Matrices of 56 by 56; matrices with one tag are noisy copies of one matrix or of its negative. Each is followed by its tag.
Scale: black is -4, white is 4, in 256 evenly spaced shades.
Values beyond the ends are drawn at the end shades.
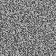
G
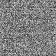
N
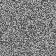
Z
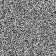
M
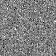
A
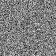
M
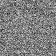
N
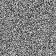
M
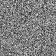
M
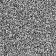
A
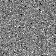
G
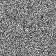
Z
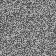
Z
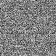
N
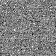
N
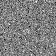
M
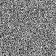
G
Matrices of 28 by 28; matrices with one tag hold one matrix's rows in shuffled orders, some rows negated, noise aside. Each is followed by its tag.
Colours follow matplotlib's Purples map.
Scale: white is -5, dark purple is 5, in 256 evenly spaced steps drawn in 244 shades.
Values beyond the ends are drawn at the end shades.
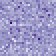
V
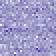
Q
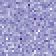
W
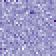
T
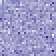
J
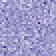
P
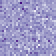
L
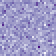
P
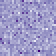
L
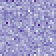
W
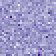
V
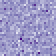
L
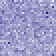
J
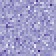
W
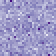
V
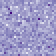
V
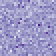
V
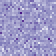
L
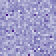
W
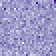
T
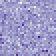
L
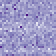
Q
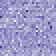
Q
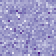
V
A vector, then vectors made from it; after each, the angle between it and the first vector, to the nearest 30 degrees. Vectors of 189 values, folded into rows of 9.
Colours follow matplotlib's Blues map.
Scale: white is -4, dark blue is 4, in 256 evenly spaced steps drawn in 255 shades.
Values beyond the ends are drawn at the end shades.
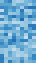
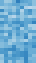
150 degrees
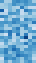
150 degrees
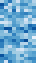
60 degrees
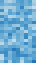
150 degrees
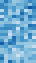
30 degrees
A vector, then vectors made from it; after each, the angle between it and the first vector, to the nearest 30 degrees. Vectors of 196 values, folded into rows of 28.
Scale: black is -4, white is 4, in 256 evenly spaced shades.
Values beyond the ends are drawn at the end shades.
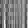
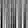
60 degrees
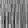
120 degrees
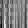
30 degrees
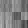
120 degrees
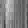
120 degrees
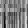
150 degrees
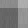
90 degrees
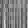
30 degrees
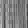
150 degrees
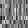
90 degrees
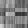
120 degrees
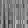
120 degrees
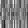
120 degrees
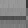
90 degrees
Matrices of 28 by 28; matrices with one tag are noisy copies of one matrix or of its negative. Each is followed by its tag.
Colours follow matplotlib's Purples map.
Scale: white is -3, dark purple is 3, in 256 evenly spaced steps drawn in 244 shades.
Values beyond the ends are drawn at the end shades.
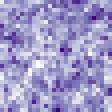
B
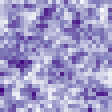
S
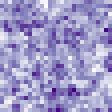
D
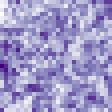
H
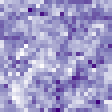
B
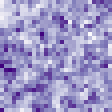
H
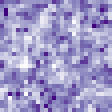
S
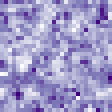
S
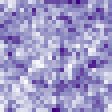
B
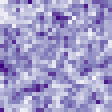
H
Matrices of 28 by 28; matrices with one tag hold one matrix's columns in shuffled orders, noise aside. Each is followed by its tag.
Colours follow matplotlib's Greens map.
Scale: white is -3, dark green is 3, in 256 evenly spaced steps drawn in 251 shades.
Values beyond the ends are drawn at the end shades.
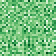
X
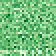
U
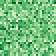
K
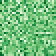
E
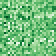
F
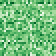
K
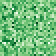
F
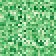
F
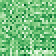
U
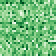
K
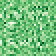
F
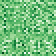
X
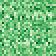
F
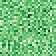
X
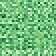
U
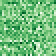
K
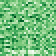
U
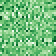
F
